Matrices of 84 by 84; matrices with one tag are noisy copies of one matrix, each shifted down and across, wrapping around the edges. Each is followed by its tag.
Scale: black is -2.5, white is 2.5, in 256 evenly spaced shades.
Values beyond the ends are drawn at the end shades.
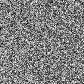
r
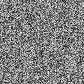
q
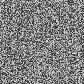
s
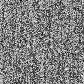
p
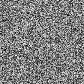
s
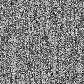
p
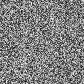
r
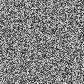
q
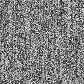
p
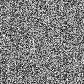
s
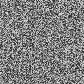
q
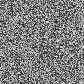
r
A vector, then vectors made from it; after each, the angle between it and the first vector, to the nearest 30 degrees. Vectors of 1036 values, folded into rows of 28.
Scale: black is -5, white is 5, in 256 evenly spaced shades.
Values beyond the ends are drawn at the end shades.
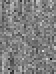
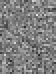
60 degrees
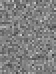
90 degrees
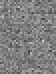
90 degrees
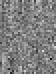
30 degrees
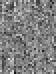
150 degrees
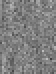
30 degrees
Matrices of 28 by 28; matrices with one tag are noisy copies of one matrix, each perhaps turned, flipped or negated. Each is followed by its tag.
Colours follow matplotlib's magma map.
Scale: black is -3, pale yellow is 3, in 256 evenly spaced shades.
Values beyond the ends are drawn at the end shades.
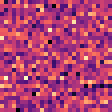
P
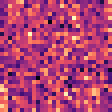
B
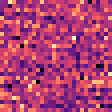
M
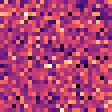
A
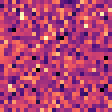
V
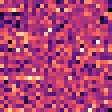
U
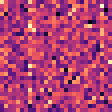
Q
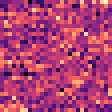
B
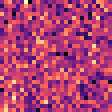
M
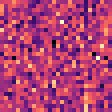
P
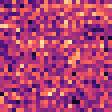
M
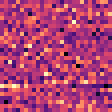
P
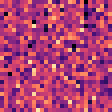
P
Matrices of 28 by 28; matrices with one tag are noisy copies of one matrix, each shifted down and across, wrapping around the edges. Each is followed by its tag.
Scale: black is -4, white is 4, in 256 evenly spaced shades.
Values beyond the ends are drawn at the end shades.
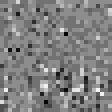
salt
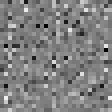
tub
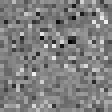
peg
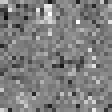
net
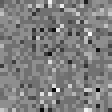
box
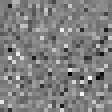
peg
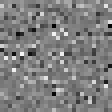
peg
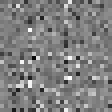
box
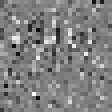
salt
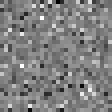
peg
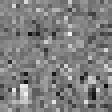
net
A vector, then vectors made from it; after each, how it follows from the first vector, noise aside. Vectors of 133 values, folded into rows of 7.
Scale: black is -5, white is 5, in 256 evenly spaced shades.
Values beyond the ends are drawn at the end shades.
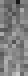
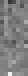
reversed, negated, partly zeroed.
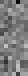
sign-scrambled.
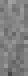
reversed, shrunk.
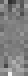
reversed, negated, partly zeroed.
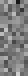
sign-scrambled.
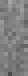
reversed, shrunk.
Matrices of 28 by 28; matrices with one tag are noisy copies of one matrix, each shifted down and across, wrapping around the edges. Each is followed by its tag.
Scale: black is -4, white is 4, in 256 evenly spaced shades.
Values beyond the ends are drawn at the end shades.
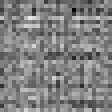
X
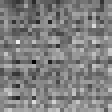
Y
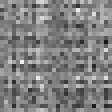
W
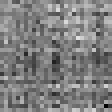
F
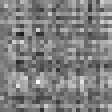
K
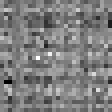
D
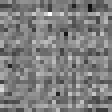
X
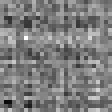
K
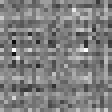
X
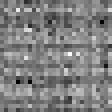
D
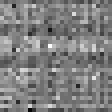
K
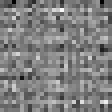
X
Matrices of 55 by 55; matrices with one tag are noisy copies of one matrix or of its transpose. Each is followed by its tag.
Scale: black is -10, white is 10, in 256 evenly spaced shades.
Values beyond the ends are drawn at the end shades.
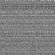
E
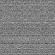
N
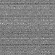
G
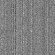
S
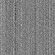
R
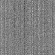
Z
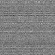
S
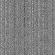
Z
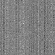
G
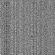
E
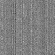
S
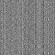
N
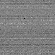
G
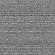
S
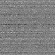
Z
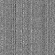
S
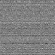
N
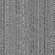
G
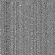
E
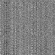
E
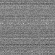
G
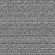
N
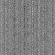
Z
